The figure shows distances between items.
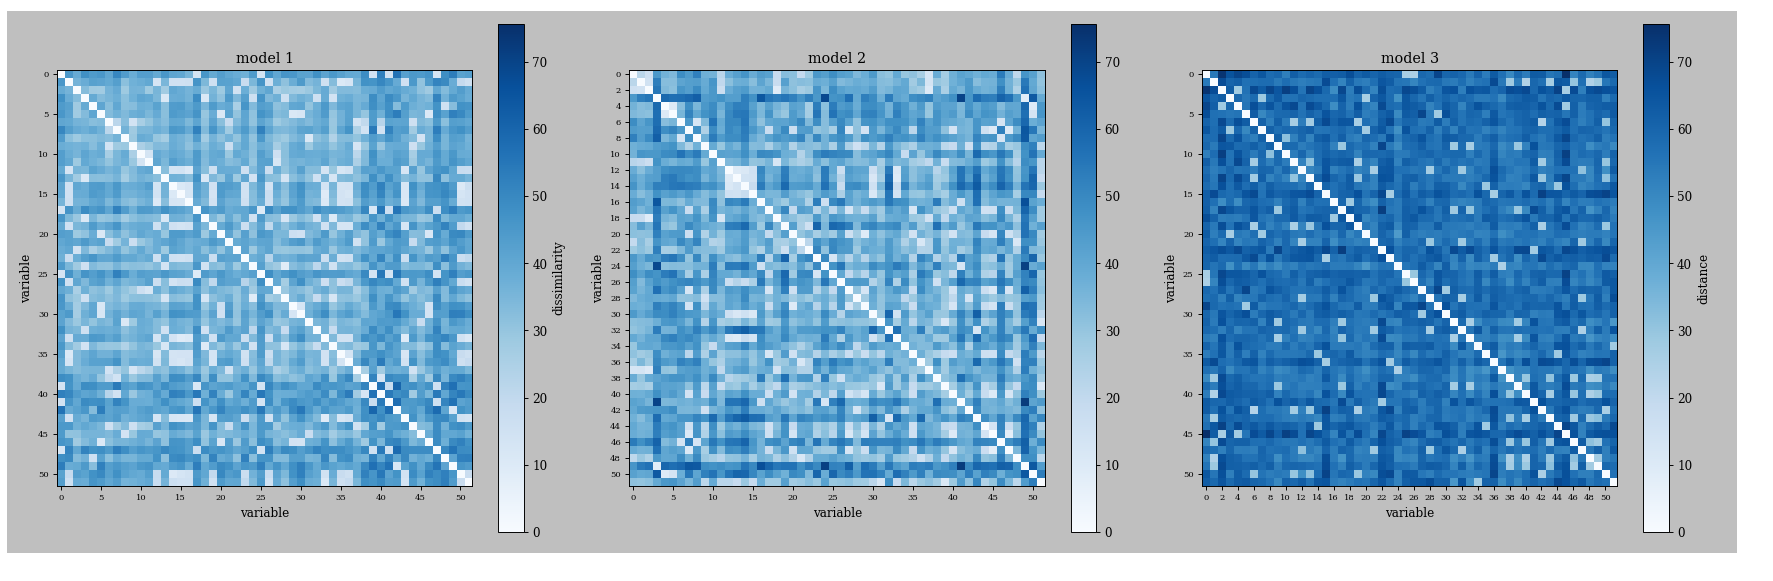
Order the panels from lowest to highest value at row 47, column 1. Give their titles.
model 2, model 1, model 3
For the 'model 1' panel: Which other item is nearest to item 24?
28
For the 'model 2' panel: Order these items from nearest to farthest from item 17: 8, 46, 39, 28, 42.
39, 28, 42, 8, 46
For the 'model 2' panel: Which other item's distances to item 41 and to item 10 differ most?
24
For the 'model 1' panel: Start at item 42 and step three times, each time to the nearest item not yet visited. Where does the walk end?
48
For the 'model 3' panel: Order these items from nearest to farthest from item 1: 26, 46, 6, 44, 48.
48, 46, 26, 6, 44
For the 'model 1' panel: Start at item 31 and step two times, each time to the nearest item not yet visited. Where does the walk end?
45
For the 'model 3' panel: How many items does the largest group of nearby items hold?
7
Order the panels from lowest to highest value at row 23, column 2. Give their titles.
model 1, model 2, model 3
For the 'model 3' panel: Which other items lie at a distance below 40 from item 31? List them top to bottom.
9, 17, 33, 39
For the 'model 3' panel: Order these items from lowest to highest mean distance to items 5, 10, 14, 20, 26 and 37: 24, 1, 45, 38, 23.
24, 38, 1, 23, 45
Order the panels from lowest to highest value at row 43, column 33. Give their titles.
model 1, model 3, model 2
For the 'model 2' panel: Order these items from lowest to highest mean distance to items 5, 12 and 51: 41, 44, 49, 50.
44, 50, 41, 49
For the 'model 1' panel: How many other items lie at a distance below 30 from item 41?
5
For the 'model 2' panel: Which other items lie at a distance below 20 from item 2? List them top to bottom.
0, 1, 11, 18, 37
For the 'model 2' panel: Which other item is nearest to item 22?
19
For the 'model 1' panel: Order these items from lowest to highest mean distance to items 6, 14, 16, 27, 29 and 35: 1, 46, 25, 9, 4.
1, 9, 46, 4, 25
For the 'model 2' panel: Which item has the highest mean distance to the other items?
49
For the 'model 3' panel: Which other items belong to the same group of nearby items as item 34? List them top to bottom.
51
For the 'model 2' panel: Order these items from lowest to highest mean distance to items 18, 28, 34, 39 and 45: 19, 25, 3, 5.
25, 19, 5, 3
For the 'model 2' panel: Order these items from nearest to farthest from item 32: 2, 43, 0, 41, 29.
43, 0, 2, 29, 41
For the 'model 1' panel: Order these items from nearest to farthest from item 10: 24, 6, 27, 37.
27, 37, 6, 24
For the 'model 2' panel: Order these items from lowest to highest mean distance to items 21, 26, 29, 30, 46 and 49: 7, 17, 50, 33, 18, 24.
33, 17, 18, 7, 24, 50
